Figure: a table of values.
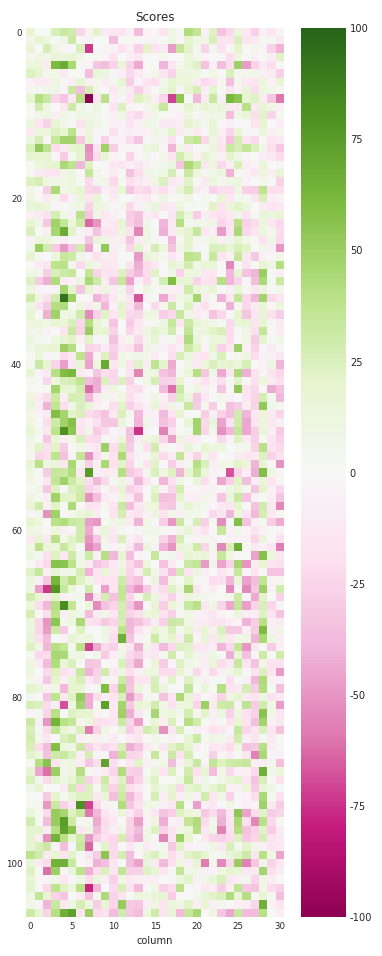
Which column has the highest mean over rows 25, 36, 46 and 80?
3
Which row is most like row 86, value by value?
71
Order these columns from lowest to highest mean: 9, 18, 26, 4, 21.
26, 21, 9, 18, 4
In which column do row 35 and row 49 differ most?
17
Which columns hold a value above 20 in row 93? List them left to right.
3, 6, 11, 18, 28
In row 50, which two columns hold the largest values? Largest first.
9, 28
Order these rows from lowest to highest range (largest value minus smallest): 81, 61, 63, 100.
61, 63, 100, 81
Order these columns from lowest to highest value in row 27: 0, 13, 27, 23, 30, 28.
13, 27, 23, 28, 30, 0
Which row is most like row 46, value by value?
54
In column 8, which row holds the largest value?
30
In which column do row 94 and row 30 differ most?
7
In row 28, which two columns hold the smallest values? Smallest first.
24, 13
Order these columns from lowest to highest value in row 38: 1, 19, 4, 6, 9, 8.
8, 9, 6, 1, 19, 4
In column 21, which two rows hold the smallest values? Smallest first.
100, 64
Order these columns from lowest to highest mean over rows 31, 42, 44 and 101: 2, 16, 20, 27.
2, 27, 16, 20
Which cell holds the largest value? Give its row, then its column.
32, 4
